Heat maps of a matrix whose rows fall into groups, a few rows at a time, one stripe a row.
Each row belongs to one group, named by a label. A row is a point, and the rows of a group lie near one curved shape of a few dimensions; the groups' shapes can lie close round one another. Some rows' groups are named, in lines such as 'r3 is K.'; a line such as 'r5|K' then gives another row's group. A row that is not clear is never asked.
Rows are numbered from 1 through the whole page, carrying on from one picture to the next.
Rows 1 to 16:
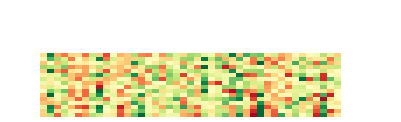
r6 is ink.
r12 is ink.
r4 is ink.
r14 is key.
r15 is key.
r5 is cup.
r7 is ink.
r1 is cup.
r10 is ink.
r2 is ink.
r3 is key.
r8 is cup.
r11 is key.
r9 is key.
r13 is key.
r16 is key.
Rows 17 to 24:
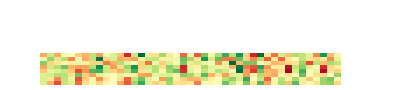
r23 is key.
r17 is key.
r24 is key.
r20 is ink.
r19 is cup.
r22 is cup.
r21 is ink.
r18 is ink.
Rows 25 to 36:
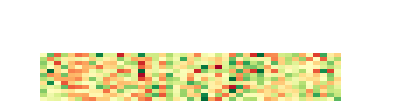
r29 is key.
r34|cup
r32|cup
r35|ink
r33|ink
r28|cup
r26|cup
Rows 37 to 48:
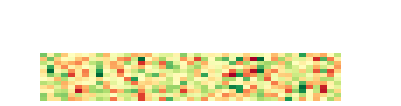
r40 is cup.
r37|cup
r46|ink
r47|cup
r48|cup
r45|ink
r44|cup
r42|ink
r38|key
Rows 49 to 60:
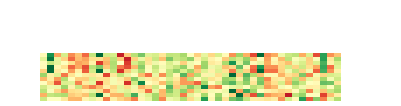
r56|key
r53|key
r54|cup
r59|ink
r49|key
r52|key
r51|key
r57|cup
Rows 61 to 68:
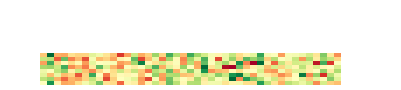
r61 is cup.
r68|cup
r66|ink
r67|cup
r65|cup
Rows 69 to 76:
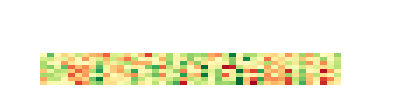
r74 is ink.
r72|ink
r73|ink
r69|cup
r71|cup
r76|ink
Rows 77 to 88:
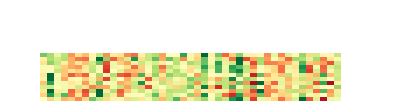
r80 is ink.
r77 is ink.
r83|cup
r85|cup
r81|ink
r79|ink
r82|key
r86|key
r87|ink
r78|ink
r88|ink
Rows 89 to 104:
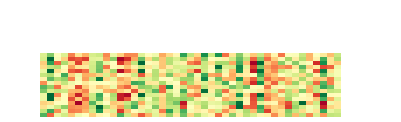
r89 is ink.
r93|key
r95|ink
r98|ink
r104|cup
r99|key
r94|cup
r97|key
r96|key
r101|ink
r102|ink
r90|key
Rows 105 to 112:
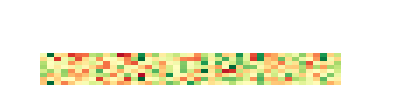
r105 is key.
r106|key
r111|key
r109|ink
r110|cup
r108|cup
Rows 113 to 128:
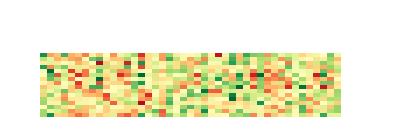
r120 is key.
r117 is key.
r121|ink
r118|key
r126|cup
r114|cup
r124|cup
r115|key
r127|ink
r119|ink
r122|cup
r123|cup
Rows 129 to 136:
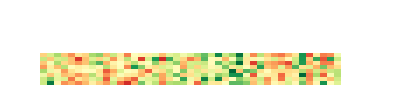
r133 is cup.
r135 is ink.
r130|ink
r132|key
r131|ink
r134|ink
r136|key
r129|ink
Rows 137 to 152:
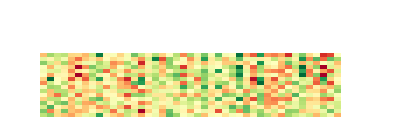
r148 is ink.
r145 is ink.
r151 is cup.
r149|cup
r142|ink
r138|ink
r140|ink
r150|key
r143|key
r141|ink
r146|cup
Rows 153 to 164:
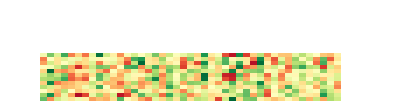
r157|cup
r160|cup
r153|ink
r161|cup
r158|ink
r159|ink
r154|key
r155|key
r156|ink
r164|cup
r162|key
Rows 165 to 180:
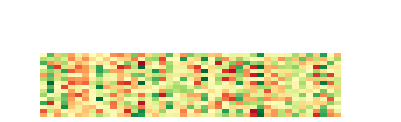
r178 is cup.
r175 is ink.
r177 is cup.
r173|cup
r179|key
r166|ink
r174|key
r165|cup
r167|cup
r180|key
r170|key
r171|ink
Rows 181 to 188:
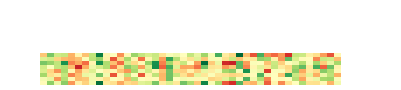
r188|ink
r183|ink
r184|ink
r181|ink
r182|cup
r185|key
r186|cup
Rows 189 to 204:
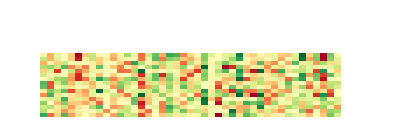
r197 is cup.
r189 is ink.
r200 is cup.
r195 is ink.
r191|key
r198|ink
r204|cup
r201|cup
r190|ink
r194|ink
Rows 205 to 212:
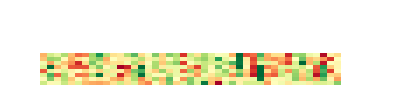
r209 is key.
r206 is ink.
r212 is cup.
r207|ink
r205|ink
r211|cup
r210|key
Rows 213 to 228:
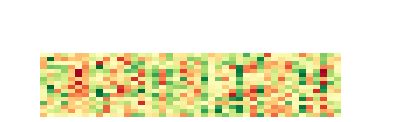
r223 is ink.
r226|ink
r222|key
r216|ink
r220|ink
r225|cup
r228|key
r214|cup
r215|key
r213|key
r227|ink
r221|key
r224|ink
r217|ink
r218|ink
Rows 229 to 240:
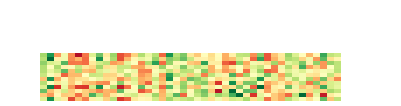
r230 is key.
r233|cup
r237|key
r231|ink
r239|ink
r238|cup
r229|key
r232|cup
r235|cup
